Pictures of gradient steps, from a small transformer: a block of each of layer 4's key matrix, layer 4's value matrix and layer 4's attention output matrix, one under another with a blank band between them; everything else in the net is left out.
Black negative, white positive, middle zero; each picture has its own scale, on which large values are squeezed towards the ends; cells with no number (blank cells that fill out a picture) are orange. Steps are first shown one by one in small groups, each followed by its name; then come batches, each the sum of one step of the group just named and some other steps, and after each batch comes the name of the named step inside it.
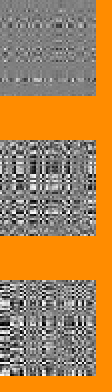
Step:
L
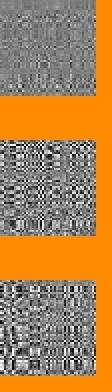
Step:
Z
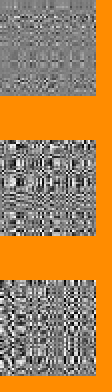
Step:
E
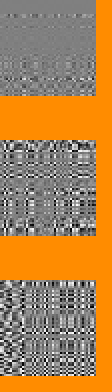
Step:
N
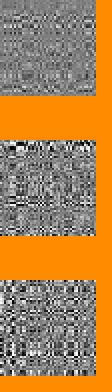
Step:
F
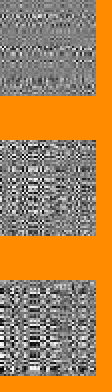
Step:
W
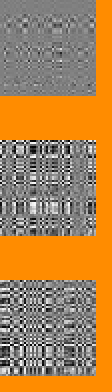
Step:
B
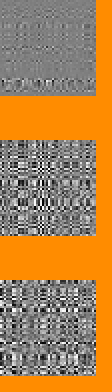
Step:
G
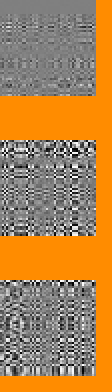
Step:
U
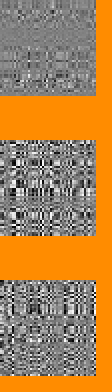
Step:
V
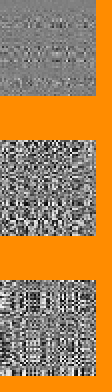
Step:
U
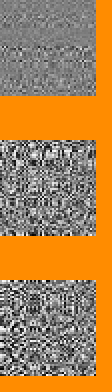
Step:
W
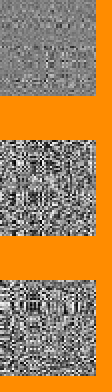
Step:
V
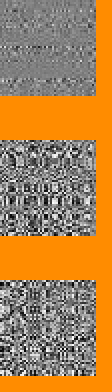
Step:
U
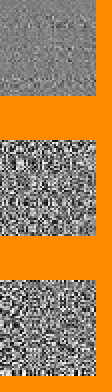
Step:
G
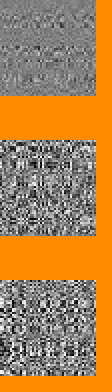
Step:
F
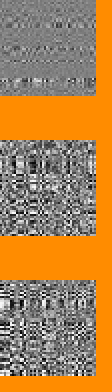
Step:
L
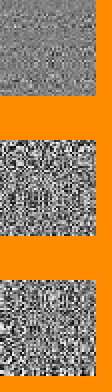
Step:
F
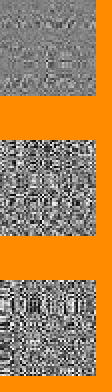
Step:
V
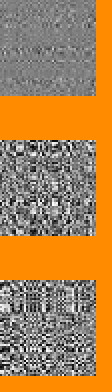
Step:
B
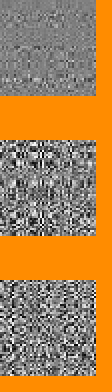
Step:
V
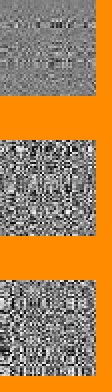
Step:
U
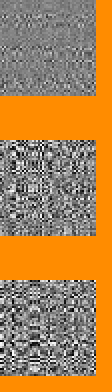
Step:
W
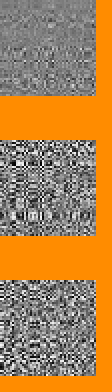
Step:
V
